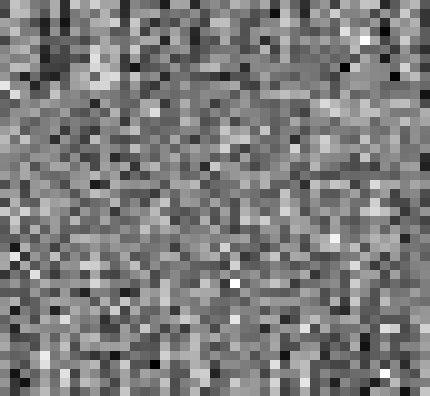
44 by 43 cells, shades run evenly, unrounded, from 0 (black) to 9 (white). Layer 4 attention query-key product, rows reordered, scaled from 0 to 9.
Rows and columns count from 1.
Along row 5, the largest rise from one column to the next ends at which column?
18
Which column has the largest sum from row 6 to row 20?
11
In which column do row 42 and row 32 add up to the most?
21
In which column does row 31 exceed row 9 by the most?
40
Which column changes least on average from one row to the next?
26
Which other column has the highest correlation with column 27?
2
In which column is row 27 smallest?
41
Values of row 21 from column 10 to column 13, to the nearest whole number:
1 2 6 5
